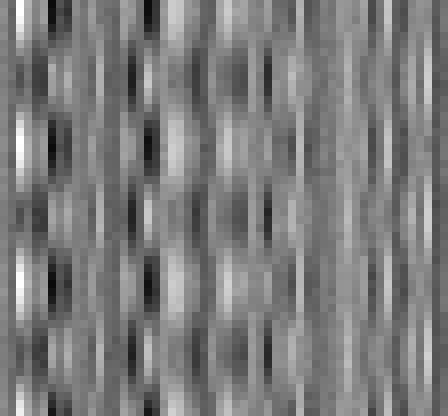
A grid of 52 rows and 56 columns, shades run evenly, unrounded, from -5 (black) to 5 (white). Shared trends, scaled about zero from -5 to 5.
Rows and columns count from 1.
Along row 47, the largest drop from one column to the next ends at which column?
55
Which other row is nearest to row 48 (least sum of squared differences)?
7
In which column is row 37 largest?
3
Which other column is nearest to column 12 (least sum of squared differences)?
24
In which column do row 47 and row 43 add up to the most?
54
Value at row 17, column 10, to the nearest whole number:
0
